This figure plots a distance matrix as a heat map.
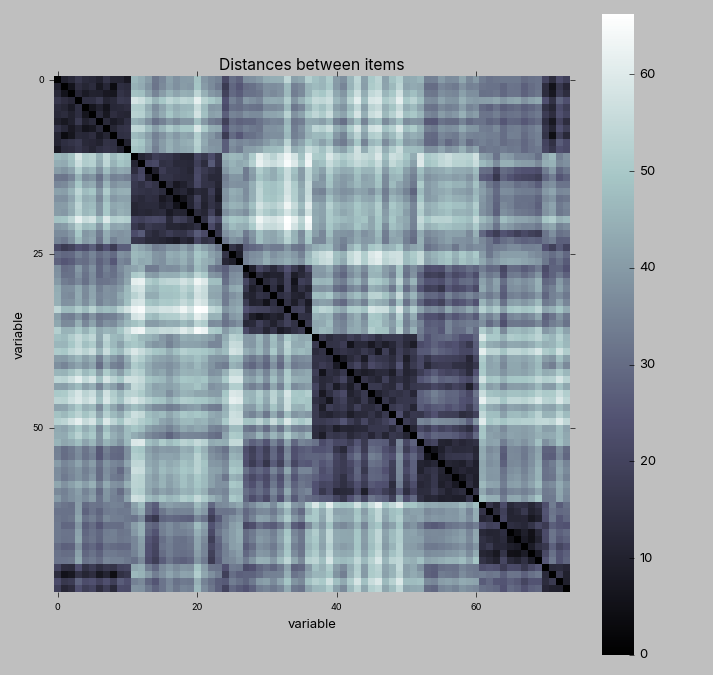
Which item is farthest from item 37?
61
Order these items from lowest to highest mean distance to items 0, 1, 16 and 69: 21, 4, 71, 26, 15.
71, 4, 15, 21, 26
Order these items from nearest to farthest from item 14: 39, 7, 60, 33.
7, 60, 39, 33
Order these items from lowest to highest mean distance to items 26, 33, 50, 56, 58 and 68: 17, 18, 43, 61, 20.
43, 61, 17, 18, 20
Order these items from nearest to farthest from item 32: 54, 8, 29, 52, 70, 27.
29, 27, 54, 52, 70, 8
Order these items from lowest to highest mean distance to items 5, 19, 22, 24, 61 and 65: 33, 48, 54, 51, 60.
54, 51, 60, 48, 33
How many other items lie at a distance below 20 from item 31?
9
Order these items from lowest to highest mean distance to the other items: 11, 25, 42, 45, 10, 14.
14, 42, 10, 45, 25, 11
